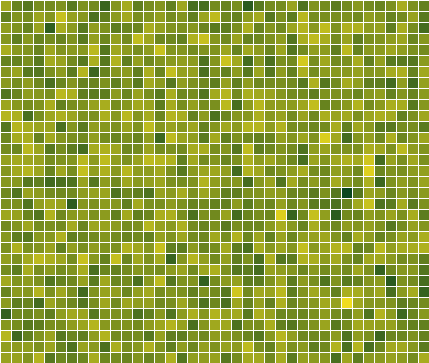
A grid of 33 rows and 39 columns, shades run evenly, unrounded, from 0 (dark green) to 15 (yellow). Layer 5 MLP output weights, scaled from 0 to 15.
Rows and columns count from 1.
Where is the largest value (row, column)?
28, 32
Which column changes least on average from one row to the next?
38
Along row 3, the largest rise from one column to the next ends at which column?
6
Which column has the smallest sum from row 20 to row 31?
23
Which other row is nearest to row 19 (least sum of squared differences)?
22
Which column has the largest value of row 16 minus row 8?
34
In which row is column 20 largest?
2
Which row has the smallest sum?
1
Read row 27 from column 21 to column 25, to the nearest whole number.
5 13 7 10 9
